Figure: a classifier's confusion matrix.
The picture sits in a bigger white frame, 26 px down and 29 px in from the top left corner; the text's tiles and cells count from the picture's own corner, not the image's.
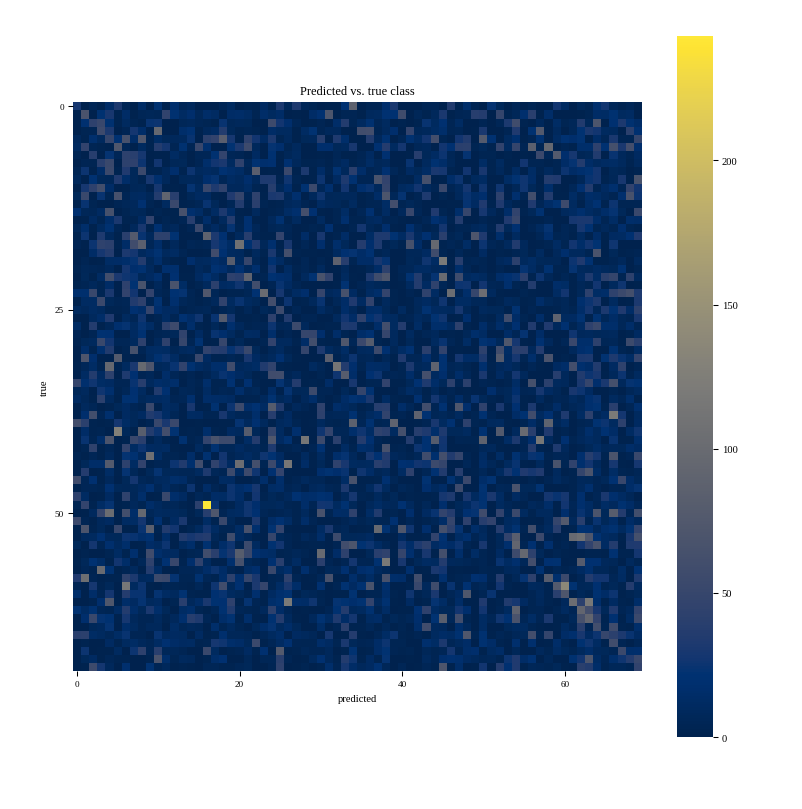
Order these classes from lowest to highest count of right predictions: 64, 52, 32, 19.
52, 64, 19, 32
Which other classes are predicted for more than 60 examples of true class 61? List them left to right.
4, 26, 63
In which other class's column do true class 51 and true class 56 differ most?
38
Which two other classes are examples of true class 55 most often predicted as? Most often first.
30, 20
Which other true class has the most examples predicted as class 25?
67
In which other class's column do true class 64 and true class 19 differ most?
45
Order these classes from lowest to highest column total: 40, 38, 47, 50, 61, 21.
40, 61, 47, 21, 50, 38
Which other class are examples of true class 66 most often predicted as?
22
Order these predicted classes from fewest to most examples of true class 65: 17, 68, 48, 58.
17, 68, 58, 48
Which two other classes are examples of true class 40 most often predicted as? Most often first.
5, 55
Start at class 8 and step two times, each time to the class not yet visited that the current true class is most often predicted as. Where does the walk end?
12
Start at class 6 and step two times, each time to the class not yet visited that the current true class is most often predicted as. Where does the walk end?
60
